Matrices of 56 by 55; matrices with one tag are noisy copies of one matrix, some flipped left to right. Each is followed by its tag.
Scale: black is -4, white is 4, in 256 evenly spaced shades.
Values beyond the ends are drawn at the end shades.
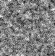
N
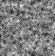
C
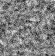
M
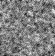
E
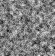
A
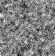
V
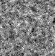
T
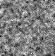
E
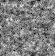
C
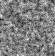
N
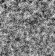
N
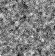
V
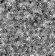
N
